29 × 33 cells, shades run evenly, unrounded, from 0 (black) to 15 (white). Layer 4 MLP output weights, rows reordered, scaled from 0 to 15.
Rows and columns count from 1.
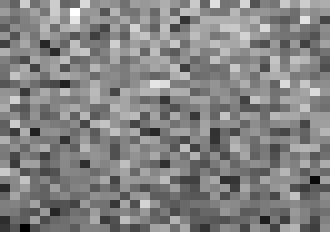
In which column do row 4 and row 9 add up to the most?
24
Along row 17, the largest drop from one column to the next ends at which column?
4
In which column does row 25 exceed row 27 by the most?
6
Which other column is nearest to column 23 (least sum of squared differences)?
26
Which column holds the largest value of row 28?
13
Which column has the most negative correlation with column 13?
17
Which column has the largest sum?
30
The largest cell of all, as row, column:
2, 8
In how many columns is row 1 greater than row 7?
17
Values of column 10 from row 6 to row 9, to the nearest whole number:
7 6 8 11
